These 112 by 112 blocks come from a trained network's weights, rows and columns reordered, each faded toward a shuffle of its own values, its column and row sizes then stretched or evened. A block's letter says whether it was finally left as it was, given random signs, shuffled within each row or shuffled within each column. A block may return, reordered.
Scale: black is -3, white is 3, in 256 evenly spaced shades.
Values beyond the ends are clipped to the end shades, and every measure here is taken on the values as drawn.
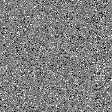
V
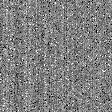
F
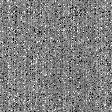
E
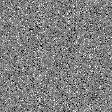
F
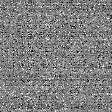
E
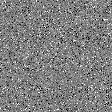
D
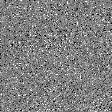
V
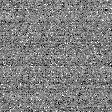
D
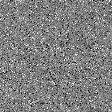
V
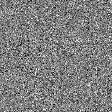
V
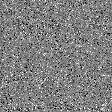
D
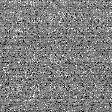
E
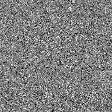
V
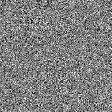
E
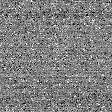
D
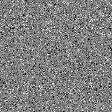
V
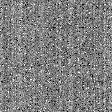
E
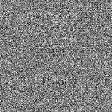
E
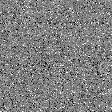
D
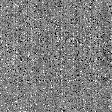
E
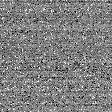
D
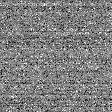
D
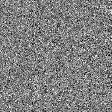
F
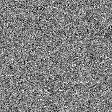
D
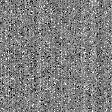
E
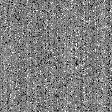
F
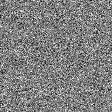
D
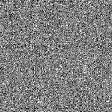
E
